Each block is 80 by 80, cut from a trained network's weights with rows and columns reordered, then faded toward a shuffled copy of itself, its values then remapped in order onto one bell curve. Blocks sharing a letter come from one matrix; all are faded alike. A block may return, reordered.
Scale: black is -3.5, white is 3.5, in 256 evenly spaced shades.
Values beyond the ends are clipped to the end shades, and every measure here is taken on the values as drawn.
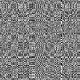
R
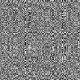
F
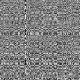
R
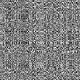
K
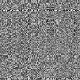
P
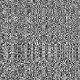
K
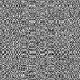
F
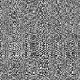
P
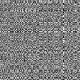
R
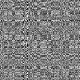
R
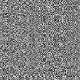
P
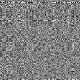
P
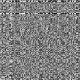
K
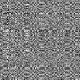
F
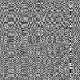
R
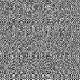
F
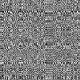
F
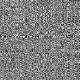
P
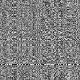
K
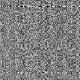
K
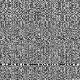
K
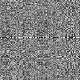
K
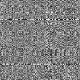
P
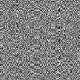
R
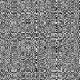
F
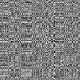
R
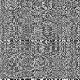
K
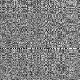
K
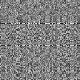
K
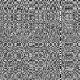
R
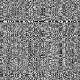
K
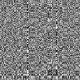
F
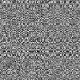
F
